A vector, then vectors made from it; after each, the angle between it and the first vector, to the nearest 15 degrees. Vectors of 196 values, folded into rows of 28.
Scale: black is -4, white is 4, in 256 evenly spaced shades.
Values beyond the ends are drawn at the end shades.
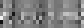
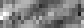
60 degrees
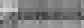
75 degrees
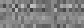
90 degrees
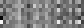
120 degrees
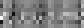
15 degrees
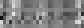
150 degrees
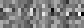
120 degrees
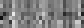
150 degrees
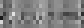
165 degrees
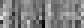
45 degrees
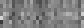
30 degrees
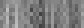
75 degrees
